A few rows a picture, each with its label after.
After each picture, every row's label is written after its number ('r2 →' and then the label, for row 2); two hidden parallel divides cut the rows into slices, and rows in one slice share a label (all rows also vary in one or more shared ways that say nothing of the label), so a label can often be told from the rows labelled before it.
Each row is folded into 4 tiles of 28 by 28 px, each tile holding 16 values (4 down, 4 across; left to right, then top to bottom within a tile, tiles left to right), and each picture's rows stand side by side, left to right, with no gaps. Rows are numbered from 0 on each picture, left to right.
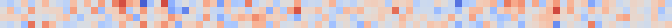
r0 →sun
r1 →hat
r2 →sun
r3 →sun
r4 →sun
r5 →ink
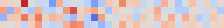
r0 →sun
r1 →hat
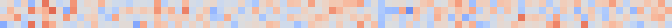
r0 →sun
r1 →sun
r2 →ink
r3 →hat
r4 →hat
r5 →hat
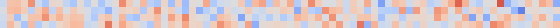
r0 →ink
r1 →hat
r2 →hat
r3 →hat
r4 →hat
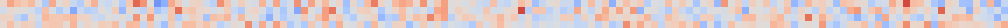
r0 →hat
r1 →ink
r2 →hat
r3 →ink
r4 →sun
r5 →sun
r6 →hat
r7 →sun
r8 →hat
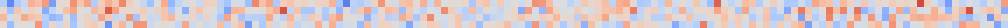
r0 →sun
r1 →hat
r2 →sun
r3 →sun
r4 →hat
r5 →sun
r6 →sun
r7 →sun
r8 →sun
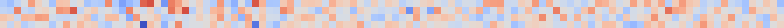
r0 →sun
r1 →sun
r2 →ink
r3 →hat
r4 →ink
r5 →ink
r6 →hat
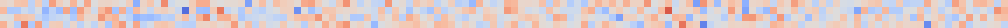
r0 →hat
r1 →hat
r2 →hat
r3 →hat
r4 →ink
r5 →ink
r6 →hat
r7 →hat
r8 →ink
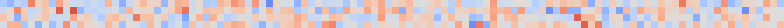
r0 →sun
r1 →sun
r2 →hat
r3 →sun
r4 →sun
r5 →hat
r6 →hat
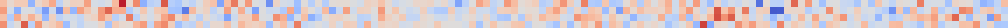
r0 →hat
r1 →hat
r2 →hat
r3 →ink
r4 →ink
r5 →ink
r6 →sun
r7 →ink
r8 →sun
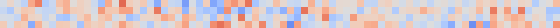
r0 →ink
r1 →hat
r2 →hat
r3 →ink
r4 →sun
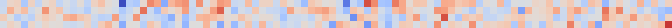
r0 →ink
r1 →sun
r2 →ink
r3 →ink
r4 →hat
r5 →ink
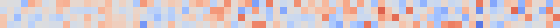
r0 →ink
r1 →hat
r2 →ink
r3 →sun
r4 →hat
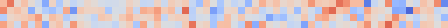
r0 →hat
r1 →sun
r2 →hat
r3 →hat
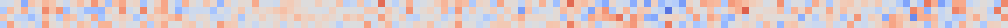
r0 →ink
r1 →ink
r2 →ink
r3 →sun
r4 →hat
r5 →hat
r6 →sun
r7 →ink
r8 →ink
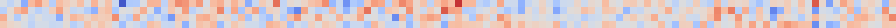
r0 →ink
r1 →sun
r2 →hat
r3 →sun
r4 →hat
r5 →ink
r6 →sun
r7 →hat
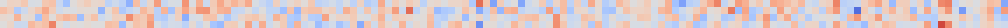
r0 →ink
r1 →sun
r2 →hat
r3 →sun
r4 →hat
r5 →ink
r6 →sun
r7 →hat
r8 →ink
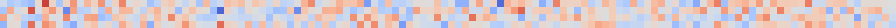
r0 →sun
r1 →ink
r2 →hat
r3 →hat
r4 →sun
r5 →ink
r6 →sun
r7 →ink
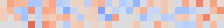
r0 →ink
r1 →ink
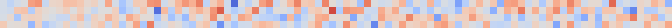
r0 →ink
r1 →ink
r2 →sun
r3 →ink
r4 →sun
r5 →hat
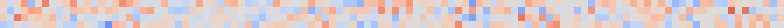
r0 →sun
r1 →hat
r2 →hat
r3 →sun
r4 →hat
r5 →ink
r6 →sun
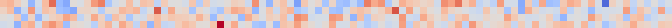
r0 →hat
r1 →ink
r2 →hat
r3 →sun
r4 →hat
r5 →hat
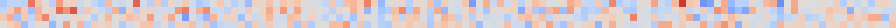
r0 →sun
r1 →sun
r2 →sun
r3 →hat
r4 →hat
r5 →hat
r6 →hat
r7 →ink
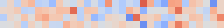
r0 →sun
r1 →ink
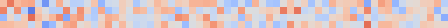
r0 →hat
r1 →ink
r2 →sun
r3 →ink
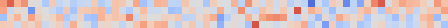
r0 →hat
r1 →ink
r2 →sun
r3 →sun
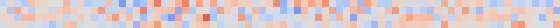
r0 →ink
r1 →sun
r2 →hat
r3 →ink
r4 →ink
